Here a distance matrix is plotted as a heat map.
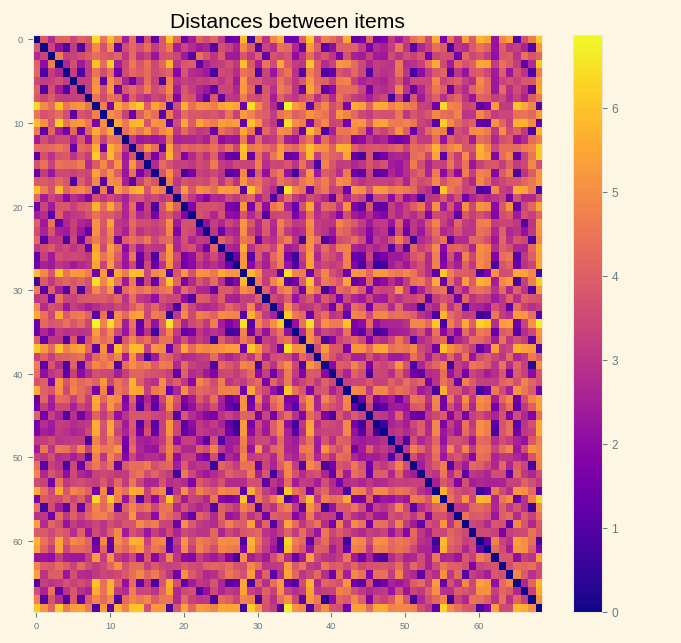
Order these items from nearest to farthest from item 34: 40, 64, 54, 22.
22, 40, 64, 54
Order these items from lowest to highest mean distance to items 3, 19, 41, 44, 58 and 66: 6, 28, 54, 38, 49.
6, 38, 49, 54, 28
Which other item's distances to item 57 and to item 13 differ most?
41
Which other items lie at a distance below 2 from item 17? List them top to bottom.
5, 9, 13
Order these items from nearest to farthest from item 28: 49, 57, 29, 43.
57, 49, 43, 29
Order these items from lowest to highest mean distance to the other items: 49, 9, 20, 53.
53, 20, 49, 9
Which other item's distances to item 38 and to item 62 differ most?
15
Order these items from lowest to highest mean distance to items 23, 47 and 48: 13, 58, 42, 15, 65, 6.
65, 6, 15, 58, 13, 42
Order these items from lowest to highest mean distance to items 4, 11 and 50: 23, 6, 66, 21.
6, 23, 66, 21
